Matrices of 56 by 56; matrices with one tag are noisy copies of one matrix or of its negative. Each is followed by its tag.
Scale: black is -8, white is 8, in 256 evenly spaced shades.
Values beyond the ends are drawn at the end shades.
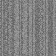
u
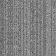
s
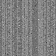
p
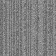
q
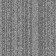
p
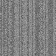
u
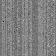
p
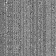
s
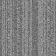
p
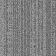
s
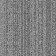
s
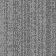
s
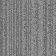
q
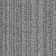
q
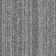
p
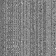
s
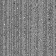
q
